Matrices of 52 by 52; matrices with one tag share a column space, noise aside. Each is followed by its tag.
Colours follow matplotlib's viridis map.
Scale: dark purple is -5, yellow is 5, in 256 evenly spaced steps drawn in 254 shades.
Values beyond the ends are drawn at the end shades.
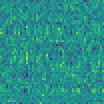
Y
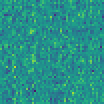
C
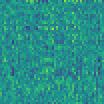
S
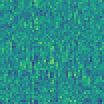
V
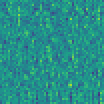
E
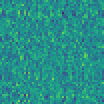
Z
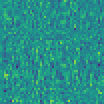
V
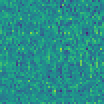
Y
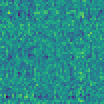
Z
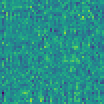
C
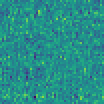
Z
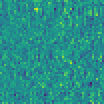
E
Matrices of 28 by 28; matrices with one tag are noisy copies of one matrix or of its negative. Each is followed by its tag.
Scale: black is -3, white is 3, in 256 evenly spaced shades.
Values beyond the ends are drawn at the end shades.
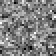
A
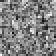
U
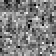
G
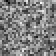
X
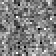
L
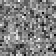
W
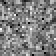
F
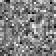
X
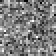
X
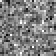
X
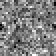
L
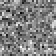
A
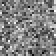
L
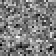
W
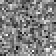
U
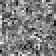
A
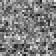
W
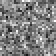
F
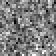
L
